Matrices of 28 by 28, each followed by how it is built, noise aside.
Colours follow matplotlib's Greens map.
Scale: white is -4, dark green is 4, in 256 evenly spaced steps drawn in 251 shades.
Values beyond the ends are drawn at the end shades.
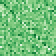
diagonal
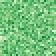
noise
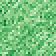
Hankel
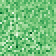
lower triangular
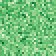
noise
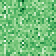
uneven columns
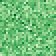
diagonal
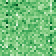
uneven columns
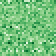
uneven rows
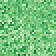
lower triangular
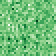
uneven columns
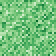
Hankel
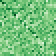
diagonal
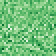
uneven rows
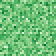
repeating columns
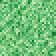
Hankel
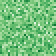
noise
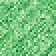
Hankel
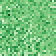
lower triangular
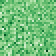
lower triangular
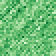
Hankel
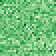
diagonal
